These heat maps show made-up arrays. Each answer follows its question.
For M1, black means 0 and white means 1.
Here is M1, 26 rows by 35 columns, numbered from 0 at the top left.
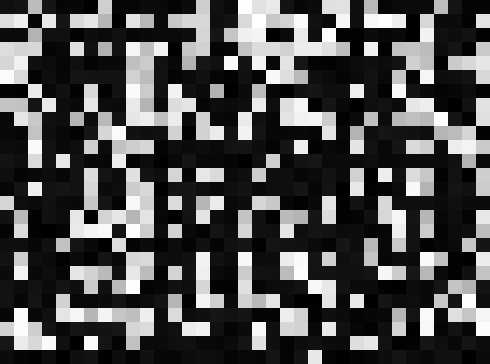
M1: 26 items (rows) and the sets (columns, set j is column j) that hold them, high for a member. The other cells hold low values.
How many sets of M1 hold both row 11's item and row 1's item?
1
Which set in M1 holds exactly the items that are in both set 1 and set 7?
5
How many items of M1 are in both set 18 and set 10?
7
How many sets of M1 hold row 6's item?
9
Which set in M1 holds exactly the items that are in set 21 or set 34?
30
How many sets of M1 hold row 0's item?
10
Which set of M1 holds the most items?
9
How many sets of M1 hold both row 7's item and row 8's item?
9
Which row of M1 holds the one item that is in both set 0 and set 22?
3
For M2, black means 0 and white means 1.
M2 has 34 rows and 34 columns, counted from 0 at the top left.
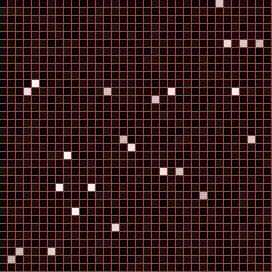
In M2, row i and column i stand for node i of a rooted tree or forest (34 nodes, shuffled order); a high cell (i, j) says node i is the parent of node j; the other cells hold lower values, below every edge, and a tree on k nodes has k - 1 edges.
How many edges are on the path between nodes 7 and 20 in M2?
4
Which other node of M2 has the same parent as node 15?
31
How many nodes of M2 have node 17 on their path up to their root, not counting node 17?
4
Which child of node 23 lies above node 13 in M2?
11
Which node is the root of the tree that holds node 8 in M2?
12
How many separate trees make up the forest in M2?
10
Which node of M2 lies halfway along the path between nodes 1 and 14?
5
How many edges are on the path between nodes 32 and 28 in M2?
2
